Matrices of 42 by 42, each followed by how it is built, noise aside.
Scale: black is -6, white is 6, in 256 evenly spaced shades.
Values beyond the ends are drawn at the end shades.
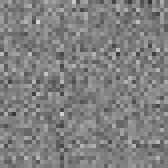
low rank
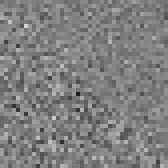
lower triangular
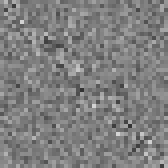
banded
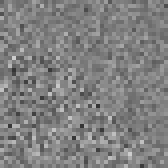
lower triangular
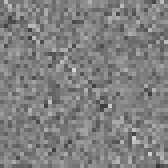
banded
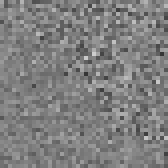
upper triangular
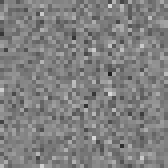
uneven columns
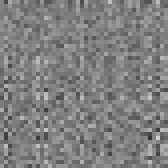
low rank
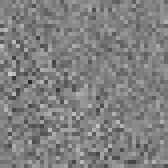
lower triangular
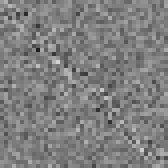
banded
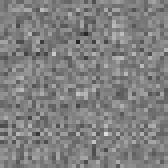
low rank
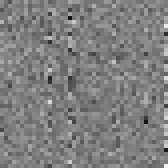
uneven columns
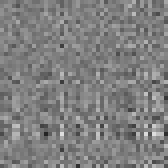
low rank
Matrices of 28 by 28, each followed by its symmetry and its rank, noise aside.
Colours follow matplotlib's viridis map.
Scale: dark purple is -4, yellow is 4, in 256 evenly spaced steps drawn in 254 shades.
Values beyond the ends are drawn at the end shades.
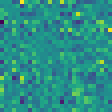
antisymmetric, rank four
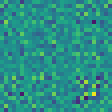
symmetric, rank four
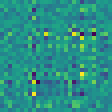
antisymmetric, rank two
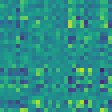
antisymmetric, rank two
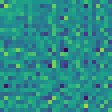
symmetric, rank four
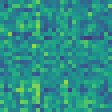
no symmetry, rank four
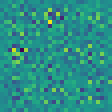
antisymmetric, rank four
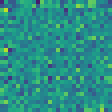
no symmetry, rank four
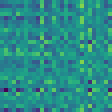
no symmetry, rank two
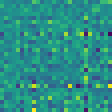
antisymmetric, rank four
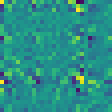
no symmetry, rank two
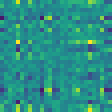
antisymmetric, rank two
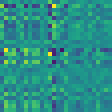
no symmetry, rank two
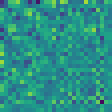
symmetric, rank three
